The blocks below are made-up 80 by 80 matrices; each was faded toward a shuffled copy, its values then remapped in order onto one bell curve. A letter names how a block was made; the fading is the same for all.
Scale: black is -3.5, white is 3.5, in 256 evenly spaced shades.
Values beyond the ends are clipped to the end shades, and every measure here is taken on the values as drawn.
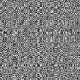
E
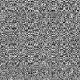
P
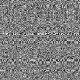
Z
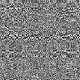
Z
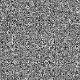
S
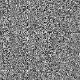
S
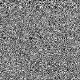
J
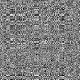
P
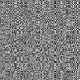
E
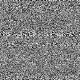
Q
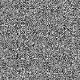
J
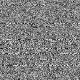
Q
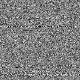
Q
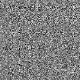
S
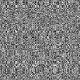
P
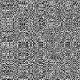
E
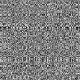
P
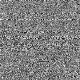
Q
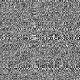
Z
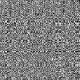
Z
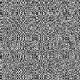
E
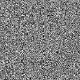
S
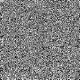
S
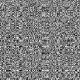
Z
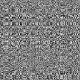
Z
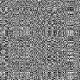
E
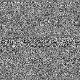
Q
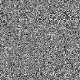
J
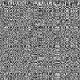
E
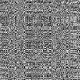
E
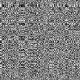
P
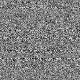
Q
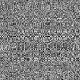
Z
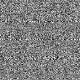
Q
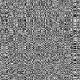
E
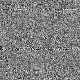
Q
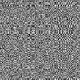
E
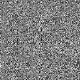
S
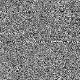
J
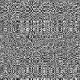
E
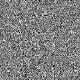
J
